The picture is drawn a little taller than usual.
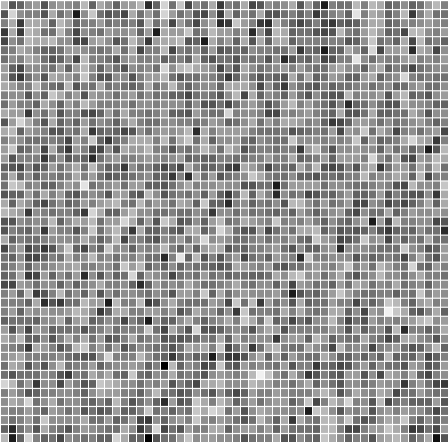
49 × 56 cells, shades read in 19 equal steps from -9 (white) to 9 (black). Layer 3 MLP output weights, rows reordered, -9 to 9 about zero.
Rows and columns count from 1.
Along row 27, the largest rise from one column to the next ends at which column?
16
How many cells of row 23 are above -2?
39
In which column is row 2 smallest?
45
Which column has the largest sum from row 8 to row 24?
35
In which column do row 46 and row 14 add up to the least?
27
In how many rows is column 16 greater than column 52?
17
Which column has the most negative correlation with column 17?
15
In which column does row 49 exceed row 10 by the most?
19
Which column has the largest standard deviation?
21
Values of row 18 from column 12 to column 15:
6 1 -1 -2
